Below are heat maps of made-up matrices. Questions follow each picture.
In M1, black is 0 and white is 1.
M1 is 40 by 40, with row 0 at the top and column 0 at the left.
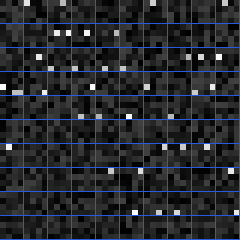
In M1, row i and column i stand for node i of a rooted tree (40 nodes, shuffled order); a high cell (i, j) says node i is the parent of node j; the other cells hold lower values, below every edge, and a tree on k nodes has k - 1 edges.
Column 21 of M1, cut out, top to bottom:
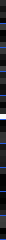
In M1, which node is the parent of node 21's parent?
5
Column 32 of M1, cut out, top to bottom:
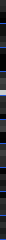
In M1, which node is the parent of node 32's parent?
14
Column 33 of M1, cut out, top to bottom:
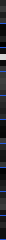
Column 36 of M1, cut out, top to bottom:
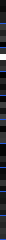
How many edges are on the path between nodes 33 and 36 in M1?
2
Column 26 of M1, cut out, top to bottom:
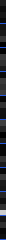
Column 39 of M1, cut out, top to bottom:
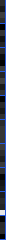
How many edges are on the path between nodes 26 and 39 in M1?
2
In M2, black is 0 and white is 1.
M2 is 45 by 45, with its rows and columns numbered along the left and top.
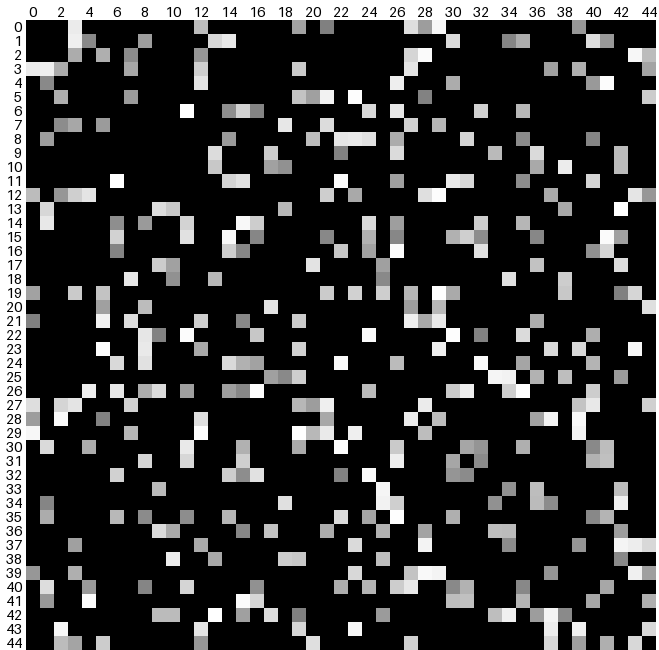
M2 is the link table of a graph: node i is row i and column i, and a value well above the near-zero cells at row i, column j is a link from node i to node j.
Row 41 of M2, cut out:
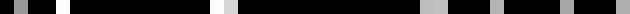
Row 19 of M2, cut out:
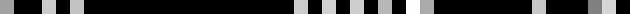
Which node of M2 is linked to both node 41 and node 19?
node 30
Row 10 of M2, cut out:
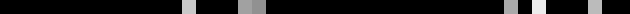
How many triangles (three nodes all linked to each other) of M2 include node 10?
8
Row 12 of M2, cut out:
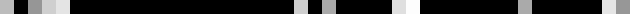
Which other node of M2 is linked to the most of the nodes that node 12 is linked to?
node 39
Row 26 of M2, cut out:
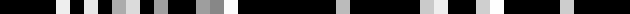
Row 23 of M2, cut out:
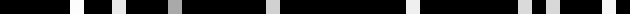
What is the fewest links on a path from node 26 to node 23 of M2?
2
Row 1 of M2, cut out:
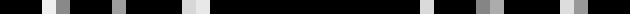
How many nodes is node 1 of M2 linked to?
10
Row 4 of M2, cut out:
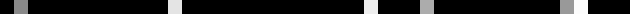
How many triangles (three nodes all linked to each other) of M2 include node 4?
8
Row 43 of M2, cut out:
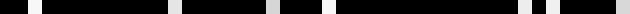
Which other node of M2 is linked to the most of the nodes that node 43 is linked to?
node 3
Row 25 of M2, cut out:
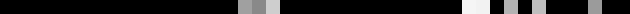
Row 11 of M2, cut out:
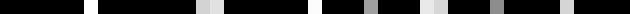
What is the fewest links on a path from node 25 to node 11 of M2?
3
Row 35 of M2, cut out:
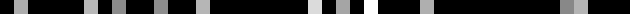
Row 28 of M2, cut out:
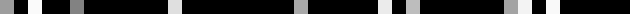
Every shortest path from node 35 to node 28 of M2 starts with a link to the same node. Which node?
node 40
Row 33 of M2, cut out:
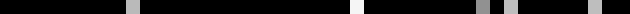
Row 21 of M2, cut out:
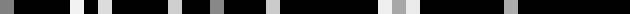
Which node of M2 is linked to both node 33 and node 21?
node 36
